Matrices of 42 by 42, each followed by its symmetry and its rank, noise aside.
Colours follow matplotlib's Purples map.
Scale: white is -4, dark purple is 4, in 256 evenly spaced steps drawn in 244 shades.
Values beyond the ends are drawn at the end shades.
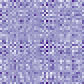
symmetric, rank two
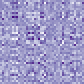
no symmetry, rank three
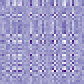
no symmetry, rank one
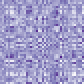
symmetric, rank two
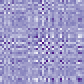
symmetric, rank two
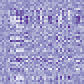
antisymmetric, rank two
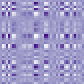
symmetric, rank one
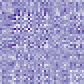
symmetric, rank three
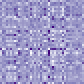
no symmetry, rank three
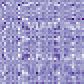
no symmetry, rank two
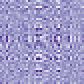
antisymmetric, rank two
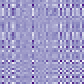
no symmetry, rank one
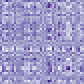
no symmetry, rank three
